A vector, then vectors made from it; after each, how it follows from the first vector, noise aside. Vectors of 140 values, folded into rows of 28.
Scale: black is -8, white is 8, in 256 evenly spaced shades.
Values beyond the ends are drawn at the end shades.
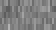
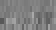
reversed, partly zeroed.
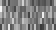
wrapped around, scaled up.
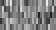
reversed, scaled up.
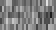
reversed, scaled up.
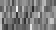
wrapped around, scaled up.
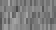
wrapped around, negated.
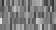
wrapped around, scaled up.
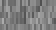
wrapped around, negated.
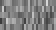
reversed, scaled up.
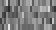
scaled up.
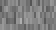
wrapped around, negated.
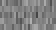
wrapped around, negated.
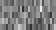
wrapped around, scaled up.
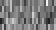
reversed, scaled up.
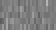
reversed, partly zeroed.
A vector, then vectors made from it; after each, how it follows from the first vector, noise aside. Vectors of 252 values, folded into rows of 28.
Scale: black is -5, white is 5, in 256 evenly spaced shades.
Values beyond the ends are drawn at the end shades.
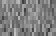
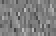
negated, partly zeroed.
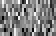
scaled up.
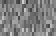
negated.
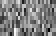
scaled up.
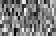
negated, scaled up.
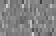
reversed, negated, partly zeroed.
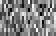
wrapped around, scaled up.
